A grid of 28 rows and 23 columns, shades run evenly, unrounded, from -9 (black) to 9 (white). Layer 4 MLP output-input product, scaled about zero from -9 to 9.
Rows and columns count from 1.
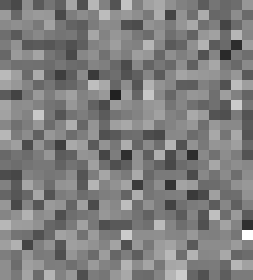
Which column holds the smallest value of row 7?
12
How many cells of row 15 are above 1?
12
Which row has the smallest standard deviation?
7
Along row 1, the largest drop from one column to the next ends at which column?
8
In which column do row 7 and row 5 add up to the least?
22
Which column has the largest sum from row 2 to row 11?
14
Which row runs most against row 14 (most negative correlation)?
5
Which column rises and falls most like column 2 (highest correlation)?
1
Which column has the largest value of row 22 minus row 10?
11
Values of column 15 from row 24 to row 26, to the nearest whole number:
1 2 2
